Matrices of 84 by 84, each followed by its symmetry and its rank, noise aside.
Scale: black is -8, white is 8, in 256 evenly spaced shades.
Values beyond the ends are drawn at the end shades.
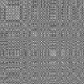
symmetric, rank three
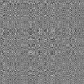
no symmetry, rank four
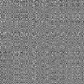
no symmetry, rank five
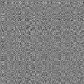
no symmetry, rank five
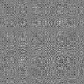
symmetric, rank five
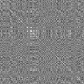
symmetric, rank four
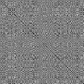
symmetric, rank four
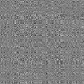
no symmetry, rank five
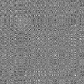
symmetric, rank five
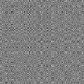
symmetric, rank three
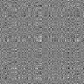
no symmetry, rank four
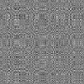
antisymmetric, rank four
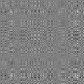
no symmetry, rank three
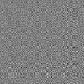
antisymmetric, rank four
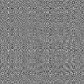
antisymmetric, rank four
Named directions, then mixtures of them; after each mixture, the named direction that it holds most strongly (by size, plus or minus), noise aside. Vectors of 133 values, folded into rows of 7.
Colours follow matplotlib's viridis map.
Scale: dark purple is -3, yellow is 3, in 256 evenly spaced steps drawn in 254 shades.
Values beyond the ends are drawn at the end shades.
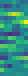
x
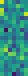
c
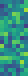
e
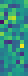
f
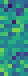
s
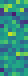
x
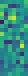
f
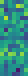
c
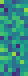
e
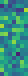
s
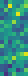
s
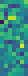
f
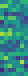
x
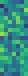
e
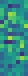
f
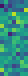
s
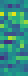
x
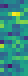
x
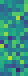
e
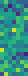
s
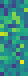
e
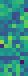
e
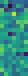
s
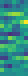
x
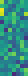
c
